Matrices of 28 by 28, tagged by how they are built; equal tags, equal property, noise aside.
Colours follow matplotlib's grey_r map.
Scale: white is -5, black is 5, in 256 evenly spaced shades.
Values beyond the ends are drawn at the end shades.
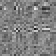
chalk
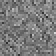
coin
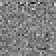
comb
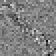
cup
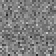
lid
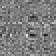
chalk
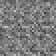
lid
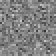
lid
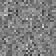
chalk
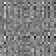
chalk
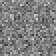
lid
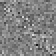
cup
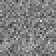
lid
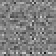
chalk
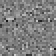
comb
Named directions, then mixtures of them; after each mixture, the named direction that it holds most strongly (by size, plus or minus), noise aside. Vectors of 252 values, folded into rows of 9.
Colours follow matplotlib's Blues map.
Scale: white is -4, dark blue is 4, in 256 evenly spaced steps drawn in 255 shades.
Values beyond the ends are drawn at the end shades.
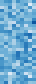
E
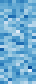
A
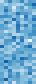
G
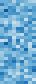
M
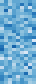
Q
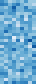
G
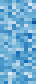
E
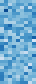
Q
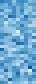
A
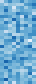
G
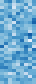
E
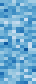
M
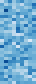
G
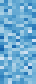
Q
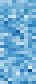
A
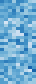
A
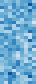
E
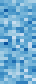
M
